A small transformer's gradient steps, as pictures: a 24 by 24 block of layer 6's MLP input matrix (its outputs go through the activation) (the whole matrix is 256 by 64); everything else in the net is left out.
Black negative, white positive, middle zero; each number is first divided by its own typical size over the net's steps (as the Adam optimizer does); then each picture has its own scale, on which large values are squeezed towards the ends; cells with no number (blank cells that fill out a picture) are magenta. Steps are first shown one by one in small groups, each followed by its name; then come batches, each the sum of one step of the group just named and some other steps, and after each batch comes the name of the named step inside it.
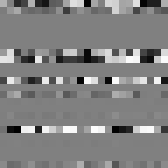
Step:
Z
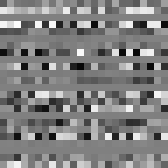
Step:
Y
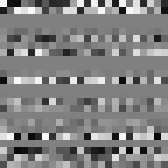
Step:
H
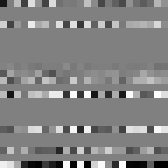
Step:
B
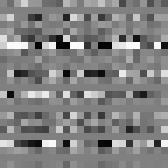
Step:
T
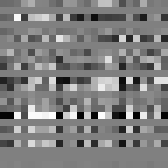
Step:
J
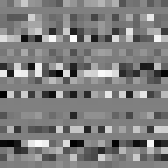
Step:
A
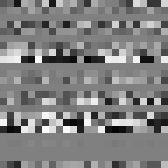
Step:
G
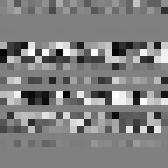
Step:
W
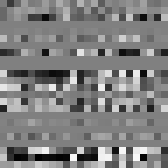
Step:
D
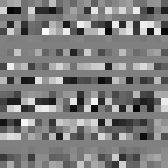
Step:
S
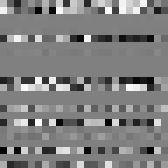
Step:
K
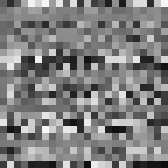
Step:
G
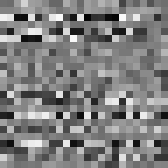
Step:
A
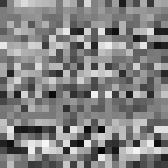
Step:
A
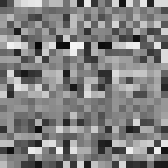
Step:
T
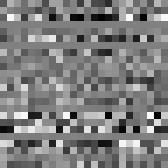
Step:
K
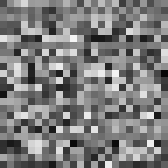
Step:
A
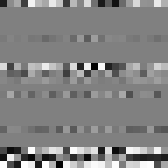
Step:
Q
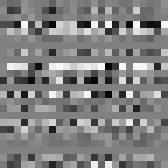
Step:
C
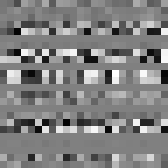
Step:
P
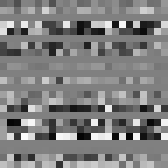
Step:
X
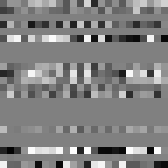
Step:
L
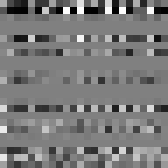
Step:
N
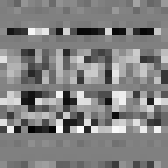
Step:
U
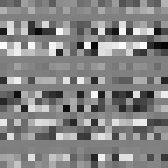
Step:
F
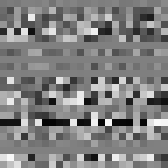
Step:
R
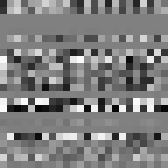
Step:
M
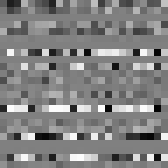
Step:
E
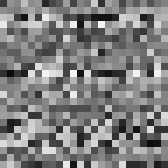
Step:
X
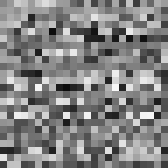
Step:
P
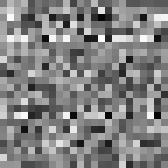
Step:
M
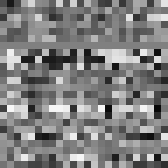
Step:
E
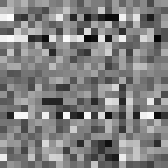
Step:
C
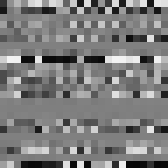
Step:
L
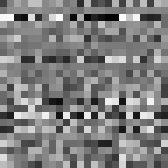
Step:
M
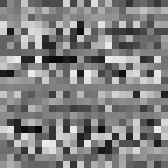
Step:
X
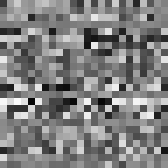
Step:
M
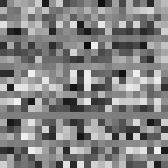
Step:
X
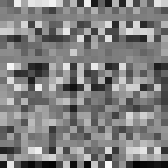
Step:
C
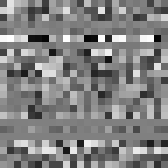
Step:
Q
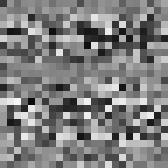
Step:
X
